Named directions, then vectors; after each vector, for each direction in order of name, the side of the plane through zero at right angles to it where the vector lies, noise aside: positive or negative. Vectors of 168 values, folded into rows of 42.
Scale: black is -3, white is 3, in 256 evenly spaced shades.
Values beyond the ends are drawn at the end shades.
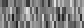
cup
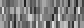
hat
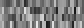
positive, positive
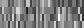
negative, positive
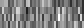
negative, positive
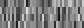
positive, negative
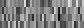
positive, negative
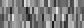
negative, negative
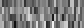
positive, positive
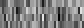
positive, negative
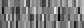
positive, negative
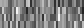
negative, positive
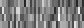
negative, positive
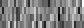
positive, negative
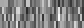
negative, positive
